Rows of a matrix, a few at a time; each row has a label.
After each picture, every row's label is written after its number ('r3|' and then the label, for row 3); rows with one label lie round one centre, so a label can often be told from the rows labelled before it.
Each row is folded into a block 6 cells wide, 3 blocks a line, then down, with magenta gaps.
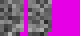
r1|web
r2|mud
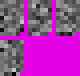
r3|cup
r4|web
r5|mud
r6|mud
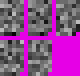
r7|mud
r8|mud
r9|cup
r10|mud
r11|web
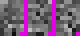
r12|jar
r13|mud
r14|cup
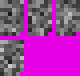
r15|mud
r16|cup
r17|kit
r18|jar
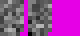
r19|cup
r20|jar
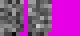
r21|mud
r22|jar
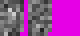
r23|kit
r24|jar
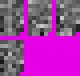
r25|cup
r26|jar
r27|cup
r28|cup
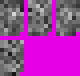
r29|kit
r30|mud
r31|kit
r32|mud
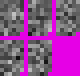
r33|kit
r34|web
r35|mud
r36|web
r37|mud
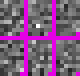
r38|web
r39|jar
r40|web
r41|web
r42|jar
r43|jar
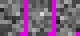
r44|web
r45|kit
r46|cup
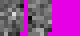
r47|kit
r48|cup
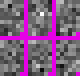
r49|web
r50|kit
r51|jar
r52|mud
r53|jar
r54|web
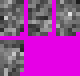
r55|cup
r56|web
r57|kit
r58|kit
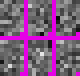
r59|web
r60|mud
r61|cup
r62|jar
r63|kit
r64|jar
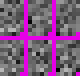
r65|mud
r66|cup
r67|jar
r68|mud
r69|mud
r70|cup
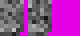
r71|mud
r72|mud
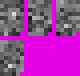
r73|kit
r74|cup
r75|jar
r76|jar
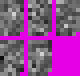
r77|kit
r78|mud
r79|jar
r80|cup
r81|kit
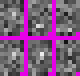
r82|kit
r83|jar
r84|mud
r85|kit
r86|kit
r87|mud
